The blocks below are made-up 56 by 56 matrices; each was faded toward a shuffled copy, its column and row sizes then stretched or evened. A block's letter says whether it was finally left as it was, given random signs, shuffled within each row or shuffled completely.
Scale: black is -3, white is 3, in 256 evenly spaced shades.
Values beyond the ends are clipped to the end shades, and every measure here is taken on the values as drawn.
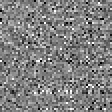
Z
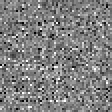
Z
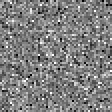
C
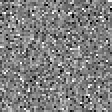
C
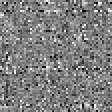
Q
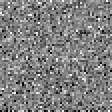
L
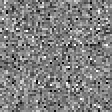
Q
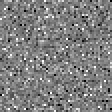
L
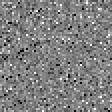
C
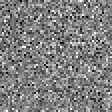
L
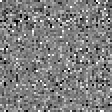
Q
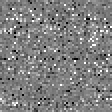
L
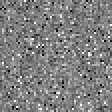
C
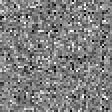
Q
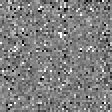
Q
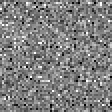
L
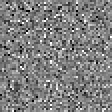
Z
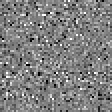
L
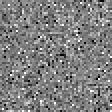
C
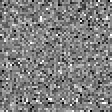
L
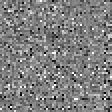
Q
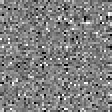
Z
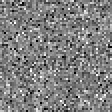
C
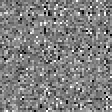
Z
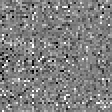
Q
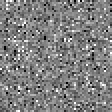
Q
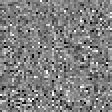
Z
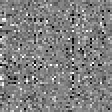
Z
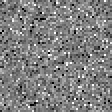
C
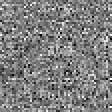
Z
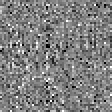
Z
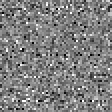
L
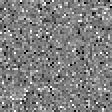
C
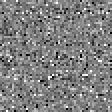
L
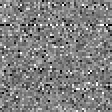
L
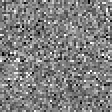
L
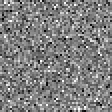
C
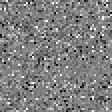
L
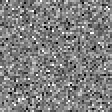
C
